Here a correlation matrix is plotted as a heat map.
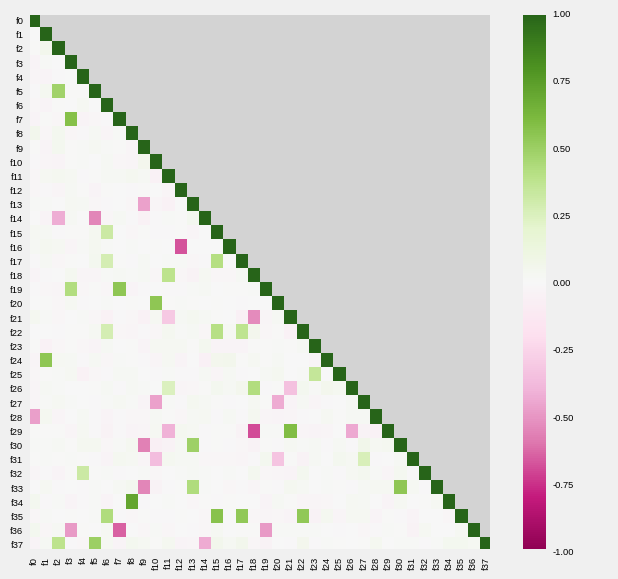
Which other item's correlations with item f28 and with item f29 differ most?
f18
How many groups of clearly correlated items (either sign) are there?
12
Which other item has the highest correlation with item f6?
f35
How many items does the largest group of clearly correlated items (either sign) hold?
5
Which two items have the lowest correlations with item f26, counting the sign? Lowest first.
f29, f21
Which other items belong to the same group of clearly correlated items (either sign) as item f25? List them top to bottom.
f23
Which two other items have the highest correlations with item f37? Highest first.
f5, f2
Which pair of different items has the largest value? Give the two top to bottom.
f8, f34
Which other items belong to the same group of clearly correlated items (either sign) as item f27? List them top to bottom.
f10, f20, f31
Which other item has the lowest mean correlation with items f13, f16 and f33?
f9
